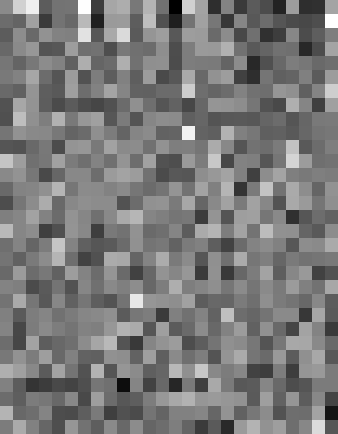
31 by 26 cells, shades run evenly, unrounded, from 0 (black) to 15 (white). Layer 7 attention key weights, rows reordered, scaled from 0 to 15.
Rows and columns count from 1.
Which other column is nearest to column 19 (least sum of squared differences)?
22
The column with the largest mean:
15
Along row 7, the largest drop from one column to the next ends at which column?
16
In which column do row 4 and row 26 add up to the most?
18
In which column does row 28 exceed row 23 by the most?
17
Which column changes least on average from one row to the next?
20
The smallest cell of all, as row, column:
1, 14
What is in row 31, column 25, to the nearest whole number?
13
